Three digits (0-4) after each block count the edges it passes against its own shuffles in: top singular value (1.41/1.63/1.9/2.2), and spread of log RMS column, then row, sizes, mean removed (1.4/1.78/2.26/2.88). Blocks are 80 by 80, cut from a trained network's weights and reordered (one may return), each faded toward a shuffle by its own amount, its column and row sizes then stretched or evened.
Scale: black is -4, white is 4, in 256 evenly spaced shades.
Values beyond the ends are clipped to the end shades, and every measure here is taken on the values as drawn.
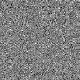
3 1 0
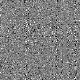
0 3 2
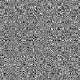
4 3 3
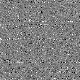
0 1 3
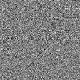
2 0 2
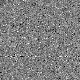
1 0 1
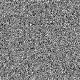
0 0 1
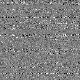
1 0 4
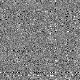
1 2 3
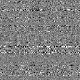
3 0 4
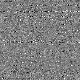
0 0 3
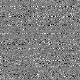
0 1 4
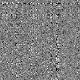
3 3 1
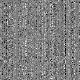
3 4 1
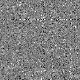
1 2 1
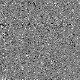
0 2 2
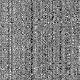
4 3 2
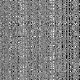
4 4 2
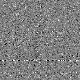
1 0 2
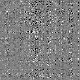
0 4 3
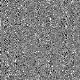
1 3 1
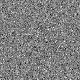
0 0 0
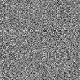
3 1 0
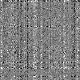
4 3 3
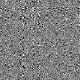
2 3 2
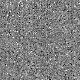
0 1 1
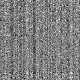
4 0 2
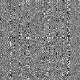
3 4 0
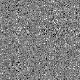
1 3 1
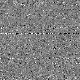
1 0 3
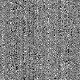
1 3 1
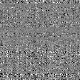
1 0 4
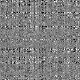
3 2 4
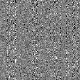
2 4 0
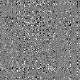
2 4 3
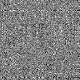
3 1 2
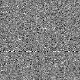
2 1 2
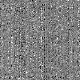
2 3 1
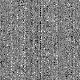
2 3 0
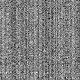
4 0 2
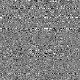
2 1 4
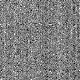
1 1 1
